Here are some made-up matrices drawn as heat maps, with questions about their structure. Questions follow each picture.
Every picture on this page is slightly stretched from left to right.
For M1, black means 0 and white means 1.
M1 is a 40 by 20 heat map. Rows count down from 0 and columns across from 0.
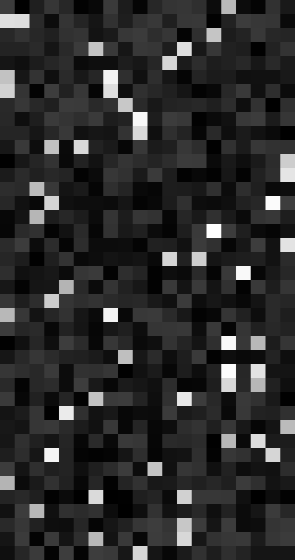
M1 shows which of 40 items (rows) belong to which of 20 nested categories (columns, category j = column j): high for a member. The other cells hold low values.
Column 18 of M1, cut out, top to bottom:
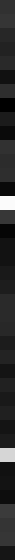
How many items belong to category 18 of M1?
2
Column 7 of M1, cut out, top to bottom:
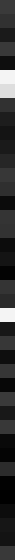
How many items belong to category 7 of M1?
3
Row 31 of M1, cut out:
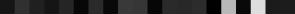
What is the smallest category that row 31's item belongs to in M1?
17
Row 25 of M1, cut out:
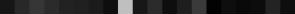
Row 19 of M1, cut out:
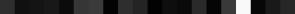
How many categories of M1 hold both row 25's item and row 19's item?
0
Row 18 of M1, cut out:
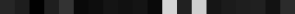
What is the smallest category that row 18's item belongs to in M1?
13
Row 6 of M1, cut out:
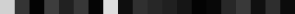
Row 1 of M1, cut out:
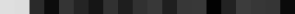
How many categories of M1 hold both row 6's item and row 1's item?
1
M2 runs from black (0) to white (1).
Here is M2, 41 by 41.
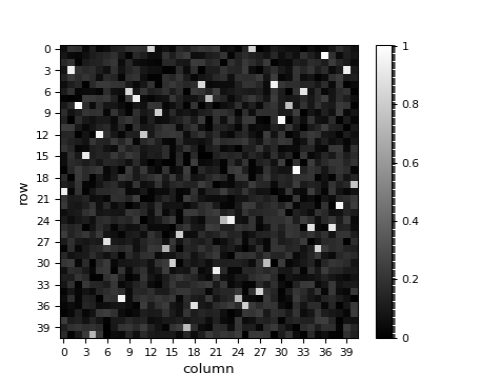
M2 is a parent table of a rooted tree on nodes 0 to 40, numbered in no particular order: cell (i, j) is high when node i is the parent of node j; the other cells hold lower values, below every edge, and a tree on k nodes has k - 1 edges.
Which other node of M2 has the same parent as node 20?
10
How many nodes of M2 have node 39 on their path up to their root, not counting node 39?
2
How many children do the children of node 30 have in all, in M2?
3
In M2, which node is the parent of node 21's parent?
8
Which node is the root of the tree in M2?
7
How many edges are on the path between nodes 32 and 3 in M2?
3
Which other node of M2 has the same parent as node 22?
23
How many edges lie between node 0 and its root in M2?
2
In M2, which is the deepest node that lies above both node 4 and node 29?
5
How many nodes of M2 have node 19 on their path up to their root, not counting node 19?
2
